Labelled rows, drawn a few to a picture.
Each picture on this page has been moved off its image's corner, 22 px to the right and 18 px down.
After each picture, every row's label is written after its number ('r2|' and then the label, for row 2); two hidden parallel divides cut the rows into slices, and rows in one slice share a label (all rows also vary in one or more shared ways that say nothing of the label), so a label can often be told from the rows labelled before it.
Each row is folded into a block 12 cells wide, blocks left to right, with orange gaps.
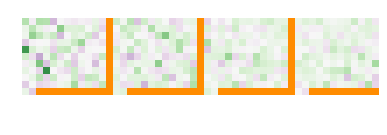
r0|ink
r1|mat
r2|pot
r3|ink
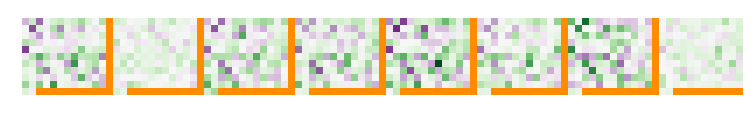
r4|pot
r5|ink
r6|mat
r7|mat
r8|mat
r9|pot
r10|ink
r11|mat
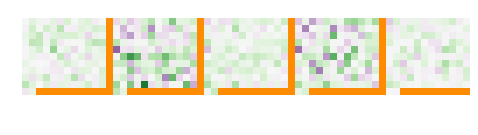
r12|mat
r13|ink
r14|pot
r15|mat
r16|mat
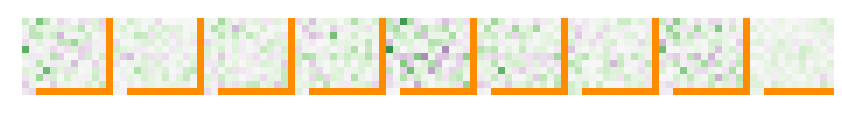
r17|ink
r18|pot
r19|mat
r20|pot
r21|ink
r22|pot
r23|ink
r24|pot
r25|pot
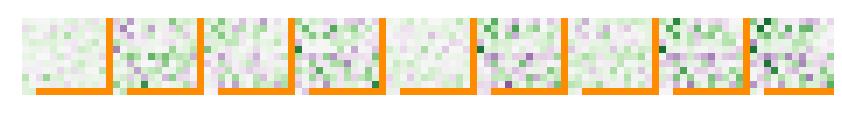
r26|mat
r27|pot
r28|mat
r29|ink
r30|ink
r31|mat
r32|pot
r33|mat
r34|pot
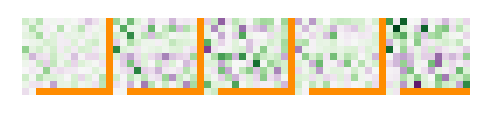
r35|mat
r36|mat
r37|mat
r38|pot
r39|mat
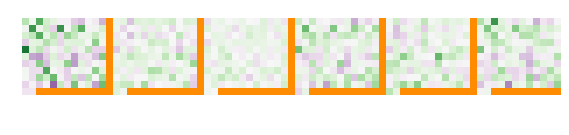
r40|mat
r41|ink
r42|pot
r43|mat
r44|ink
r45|mat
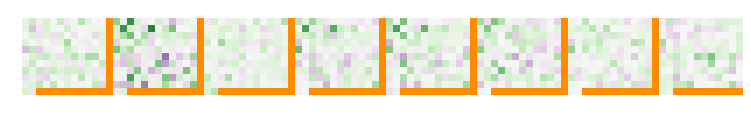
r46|ink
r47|mat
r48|mat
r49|pot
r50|pot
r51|ink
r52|mat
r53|pot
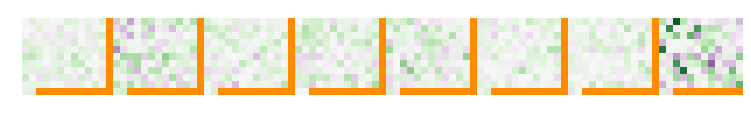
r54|pot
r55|pot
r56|mat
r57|mat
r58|ink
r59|pot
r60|mat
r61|ink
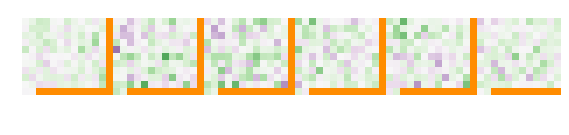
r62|mat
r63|ink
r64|ink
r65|ink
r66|mat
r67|mat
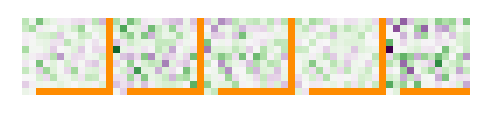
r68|ink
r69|ink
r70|mat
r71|ink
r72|mat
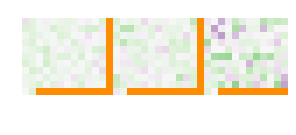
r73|pot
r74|mat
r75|ink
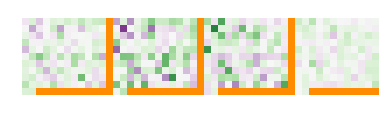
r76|pot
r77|pot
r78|mat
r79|pot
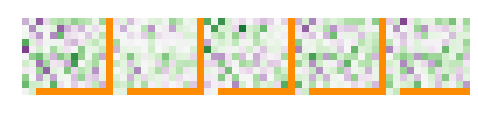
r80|mat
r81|pot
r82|pot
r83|mat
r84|mat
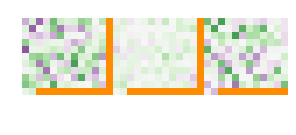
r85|mat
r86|pot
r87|pot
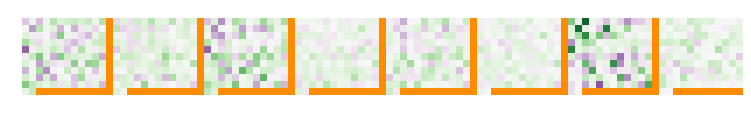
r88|mat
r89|ink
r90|pot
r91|ink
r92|ink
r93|ink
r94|mat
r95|mat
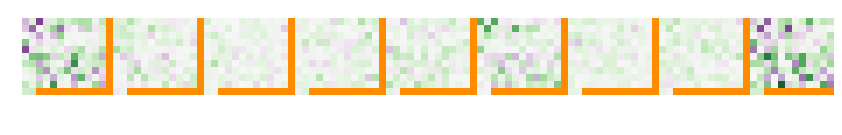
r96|pot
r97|pot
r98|pot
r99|mat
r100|pot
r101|pot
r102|pot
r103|pot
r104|ink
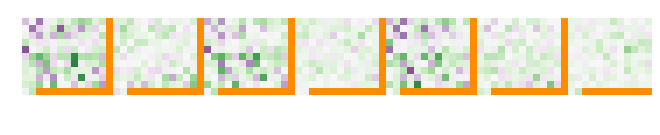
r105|ink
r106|mat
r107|pot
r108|ink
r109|pot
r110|ink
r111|mat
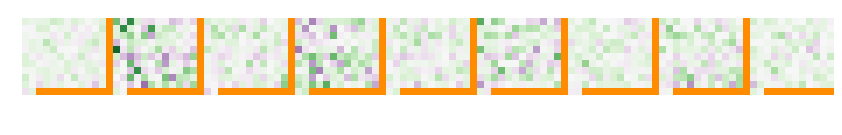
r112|mat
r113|pot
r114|mat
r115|pot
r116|mat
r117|ink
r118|ink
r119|mat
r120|ink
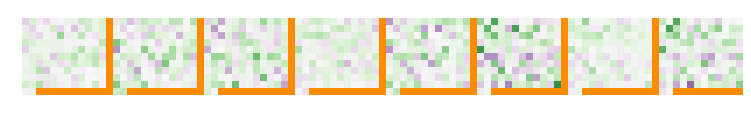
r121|pot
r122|mat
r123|ink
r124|ink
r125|mat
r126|mat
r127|pot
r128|mat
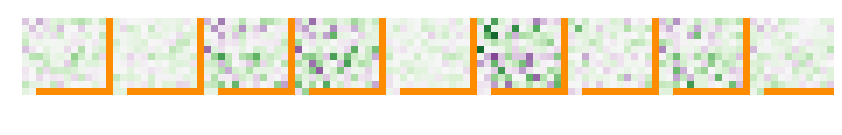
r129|pot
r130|mat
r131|ink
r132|mat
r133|ink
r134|mat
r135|mat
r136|pot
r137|pot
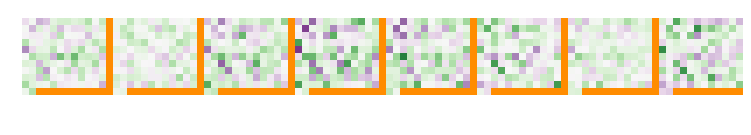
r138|mat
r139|mat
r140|mat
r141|mat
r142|ink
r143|ink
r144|pot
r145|ink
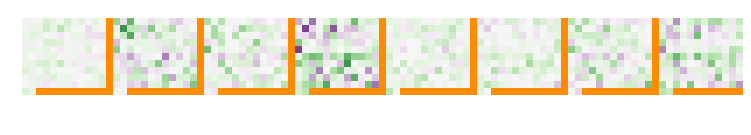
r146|pot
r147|mat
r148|pot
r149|ink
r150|ink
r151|pot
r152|pot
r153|pot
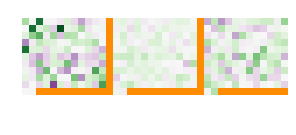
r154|mat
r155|ink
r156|mat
